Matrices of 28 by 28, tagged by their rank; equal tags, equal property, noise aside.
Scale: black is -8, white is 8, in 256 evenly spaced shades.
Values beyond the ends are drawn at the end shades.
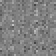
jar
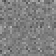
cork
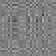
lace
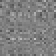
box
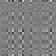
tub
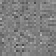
jar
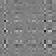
tub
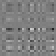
tub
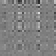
tub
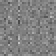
cork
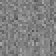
jar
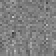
jar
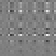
tub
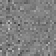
jar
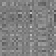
lace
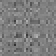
lace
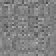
jar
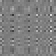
tub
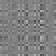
tub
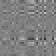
tub
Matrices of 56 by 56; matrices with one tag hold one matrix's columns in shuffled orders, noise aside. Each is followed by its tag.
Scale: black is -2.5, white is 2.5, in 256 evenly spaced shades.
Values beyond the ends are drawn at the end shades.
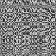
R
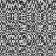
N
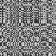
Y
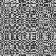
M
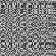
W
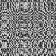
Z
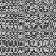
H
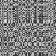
Y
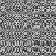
H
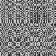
Y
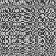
R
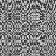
N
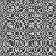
H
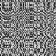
Z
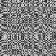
M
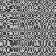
H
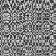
N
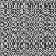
W
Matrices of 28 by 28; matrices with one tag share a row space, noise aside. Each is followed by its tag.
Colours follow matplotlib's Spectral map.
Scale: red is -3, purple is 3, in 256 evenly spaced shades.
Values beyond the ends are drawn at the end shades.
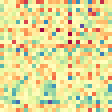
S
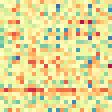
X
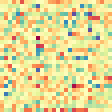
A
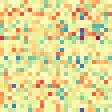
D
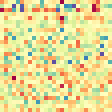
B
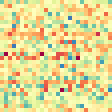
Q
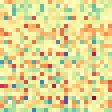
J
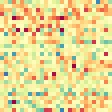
Q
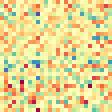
A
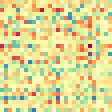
X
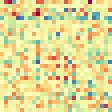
A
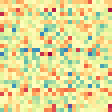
S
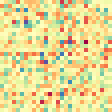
Q
